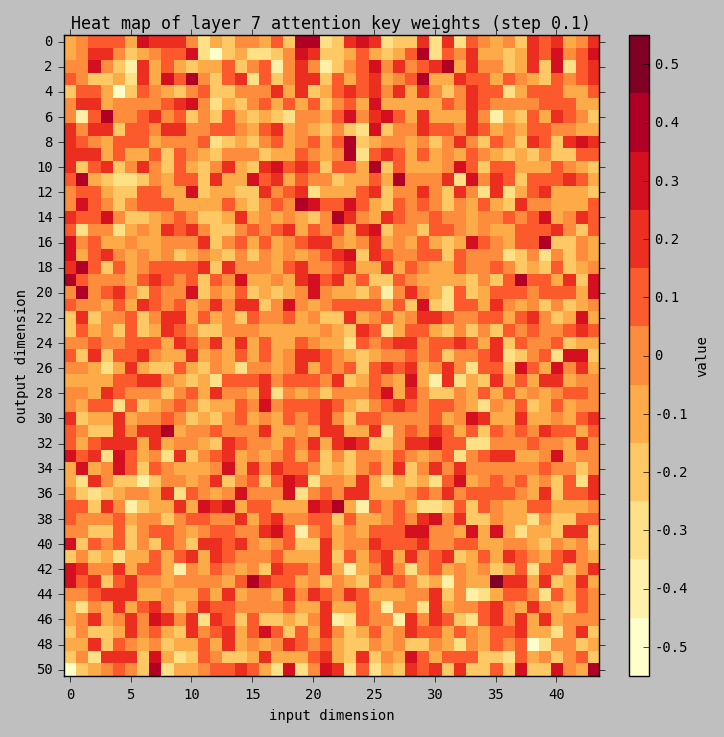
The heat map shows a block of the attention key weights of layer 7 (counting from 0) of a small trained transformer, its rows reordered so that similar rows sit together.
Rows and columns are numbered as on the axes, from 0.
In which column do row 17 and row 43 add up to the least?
31
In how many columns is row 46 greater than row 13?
20
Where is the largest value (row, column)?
43, 35
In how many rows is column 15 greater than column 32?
15
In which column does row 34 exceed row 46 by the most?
27
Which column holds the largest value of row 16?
39
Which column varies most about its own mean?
23
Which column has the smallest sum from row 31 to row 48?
38
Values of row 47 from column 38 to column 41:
-0.1 -0.1 -0.3 0
